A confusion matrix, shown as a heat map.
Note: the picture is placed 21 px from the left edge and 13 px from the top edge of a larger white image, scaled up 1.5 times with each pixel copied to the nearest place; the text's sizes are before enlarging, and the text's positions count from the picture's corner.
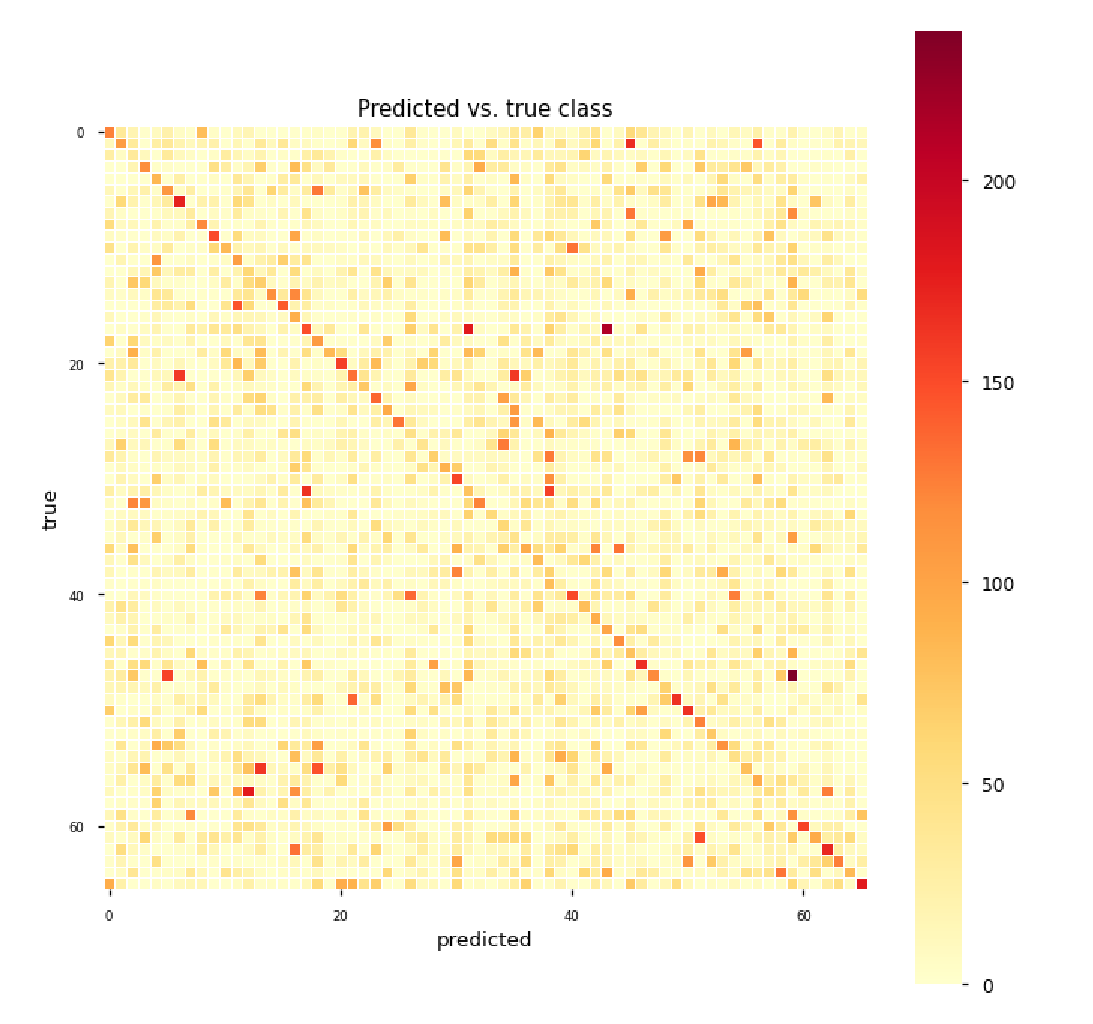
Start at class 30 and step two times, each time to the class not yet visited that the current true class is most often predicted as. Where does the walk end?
53
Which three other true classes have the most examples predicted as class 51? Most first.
61, 28, 12
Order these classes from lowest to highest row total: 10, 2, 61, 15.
2, 15, 10, 61
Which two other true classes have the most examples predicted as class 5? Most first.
47, 53
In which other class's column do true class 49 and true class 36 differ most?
44
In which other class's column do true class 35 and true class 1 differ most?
45
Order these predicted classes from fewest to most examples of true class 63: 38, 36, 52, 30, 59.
59, 38, 36, 52, 30
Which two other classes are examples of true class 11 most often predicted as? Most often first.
4, 15
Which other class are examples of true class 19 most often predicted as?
55
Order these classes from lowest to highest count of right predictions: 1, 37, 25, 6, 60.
37, 1, 25, 60, 6
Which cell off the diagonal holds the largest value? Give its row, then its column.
47, 59
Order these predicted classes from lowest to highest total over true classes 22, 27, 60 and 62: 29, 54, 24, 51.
29, 51, 24, 54
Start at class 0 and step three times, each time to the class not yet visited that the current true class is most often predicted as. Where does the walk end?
46
